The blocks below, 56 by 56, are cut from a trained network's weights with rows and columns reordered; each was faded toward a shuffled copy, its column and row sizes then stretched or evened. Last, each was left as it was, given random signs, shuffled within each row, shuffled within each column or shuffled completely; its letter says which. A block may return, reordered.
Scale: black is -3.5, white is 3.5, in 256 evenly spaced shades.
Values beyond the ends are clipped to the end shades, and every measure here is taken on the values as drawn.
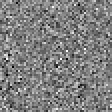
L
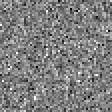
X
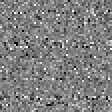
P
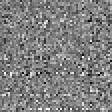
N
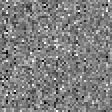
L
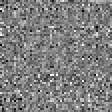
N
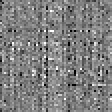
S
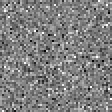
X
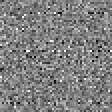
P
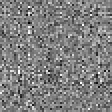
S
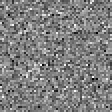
P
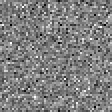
X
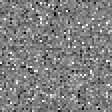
X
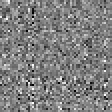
S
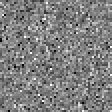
X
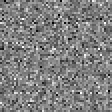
P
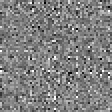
N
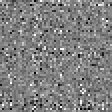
N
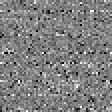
P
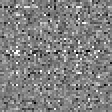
N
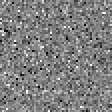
X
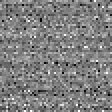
P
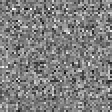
N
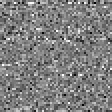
P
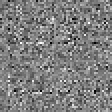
N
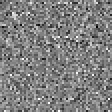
P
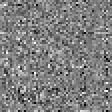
N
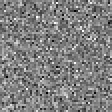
X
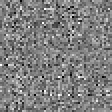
N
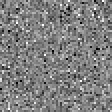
L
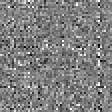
S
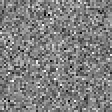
X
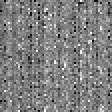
L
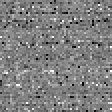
P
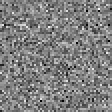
P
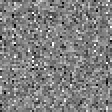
L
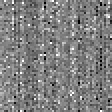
L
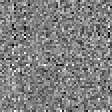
N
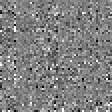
N
